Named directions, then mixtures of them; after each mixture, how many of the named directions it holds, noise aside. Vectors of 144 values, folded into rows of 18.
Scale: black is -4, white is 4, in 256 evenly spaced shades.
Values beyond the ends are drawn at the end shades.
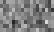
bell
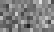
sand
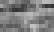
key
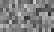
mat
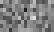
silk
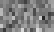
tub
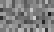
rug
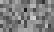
one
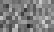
one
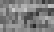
two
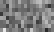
four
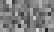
three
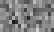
four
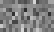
three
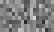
three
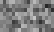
four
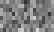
four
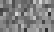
four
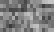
two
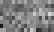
four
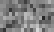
two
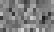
four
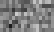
four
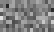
three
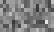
one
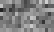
two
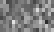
two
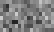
two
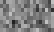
one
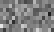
two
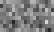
two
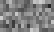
three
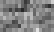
three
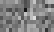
three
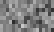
two
